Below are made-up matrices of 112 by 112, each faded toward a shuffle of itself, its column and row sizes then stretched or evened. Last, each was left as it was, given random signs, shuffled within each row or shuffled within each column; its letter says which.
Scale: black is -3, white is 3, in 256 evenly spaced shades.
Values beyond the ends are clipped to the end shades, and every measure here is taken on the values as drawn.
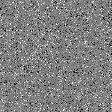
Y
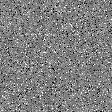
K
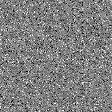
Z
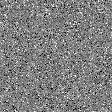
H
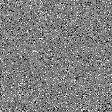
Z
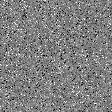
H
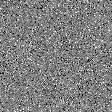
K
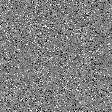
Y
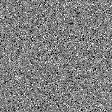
Y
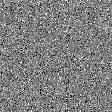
H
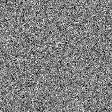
H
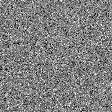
K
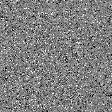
H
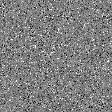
Y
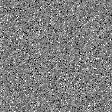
Y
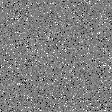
Z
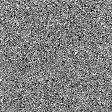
K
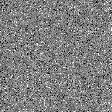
Z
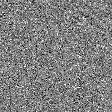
H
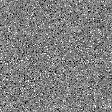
Z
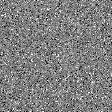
Z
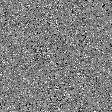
H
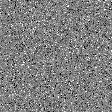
H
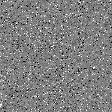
H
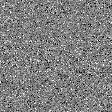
Y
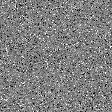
K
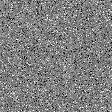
H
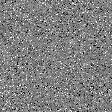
K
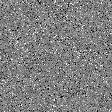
K
